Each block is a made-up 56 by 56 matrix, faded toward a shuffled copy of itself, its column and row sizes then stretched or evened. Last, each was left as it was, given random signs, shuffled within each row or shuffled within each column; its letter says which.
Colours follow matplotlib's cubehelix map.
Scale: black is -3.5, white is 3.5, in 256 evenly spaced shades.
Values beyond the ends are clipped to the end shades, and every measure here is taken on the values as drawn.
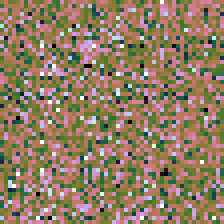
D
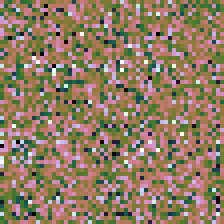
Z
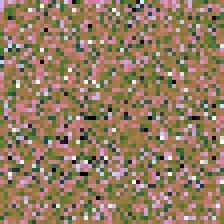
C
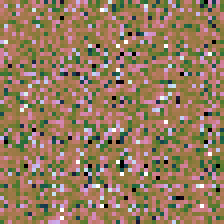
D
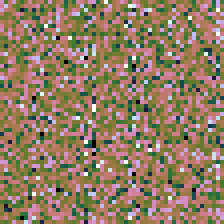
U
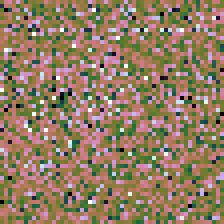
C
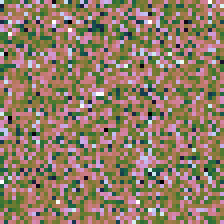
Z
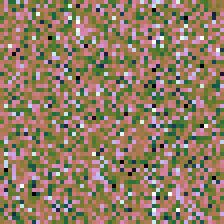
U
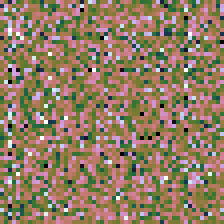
D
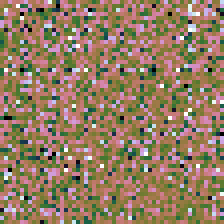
Z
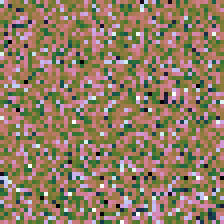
C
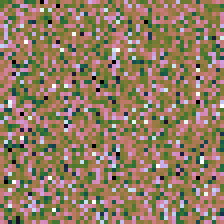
U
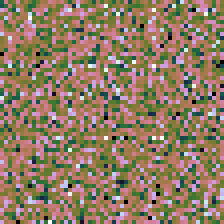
Z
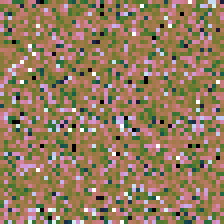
C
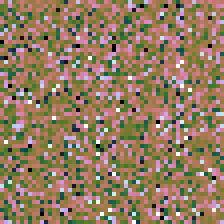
U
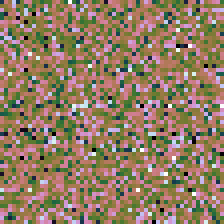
C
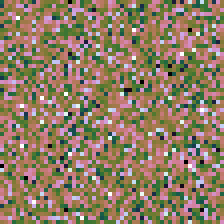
U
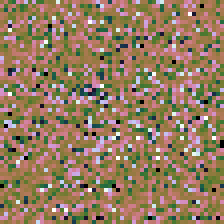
C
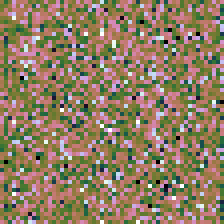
U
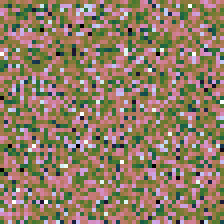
C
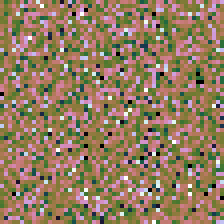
U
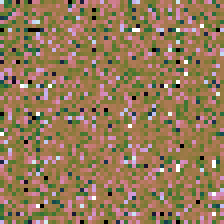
Z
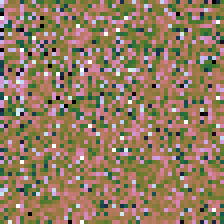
Z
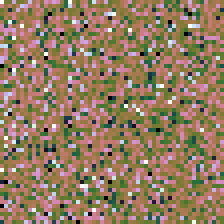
U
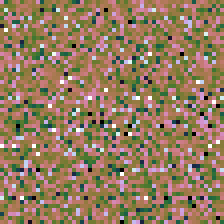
C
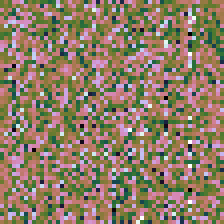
U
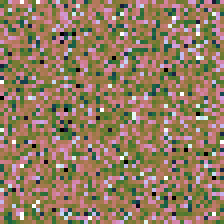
U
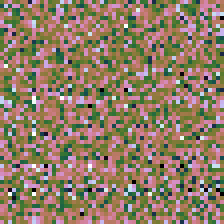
D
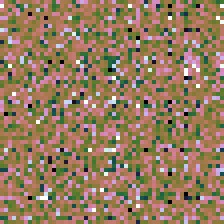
D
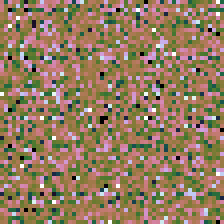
D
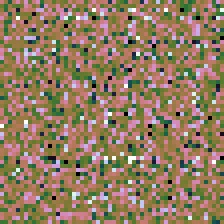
D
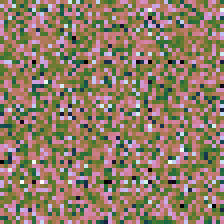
D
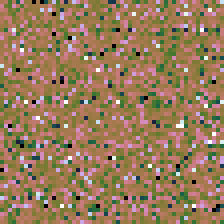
C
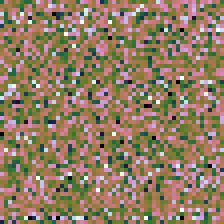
C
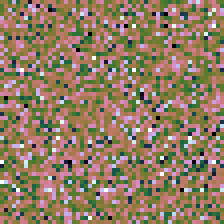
C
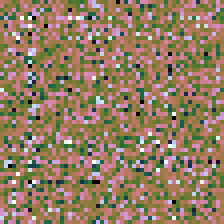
Z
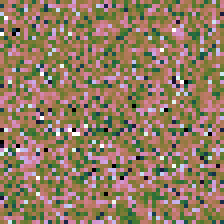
C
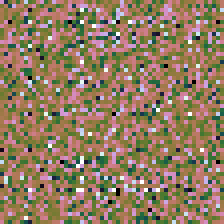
D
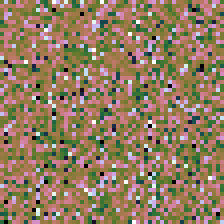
U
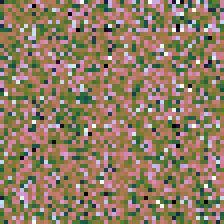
Z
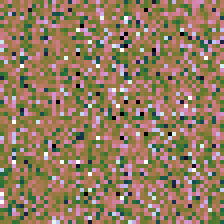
U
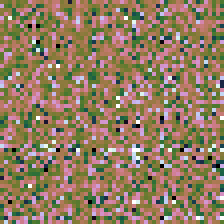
D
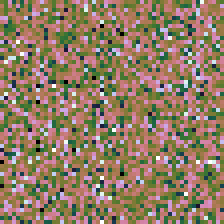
U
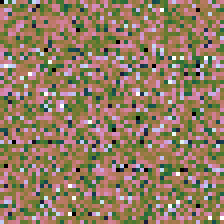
C
